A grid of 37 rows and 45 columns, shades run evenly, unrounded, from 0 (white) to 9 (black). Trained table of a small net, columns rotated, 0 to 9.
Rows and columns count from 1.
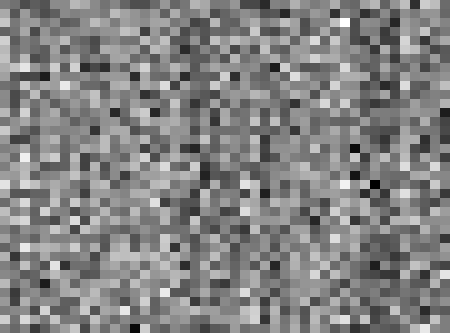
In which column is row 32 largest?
5
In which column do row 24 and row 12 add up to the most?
20
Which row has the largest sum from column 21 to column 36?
2
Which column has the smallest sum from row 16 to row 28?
3
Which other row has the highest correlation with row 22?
16
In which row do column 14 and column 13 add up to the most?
37
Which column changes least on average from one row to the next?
31
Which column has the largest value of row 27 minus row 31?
45
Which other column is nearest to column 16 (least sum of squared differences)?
12
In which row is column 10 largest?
15
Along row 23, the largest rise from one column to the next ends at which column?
17
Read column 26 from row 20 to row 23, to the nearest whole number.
6 2 3 3
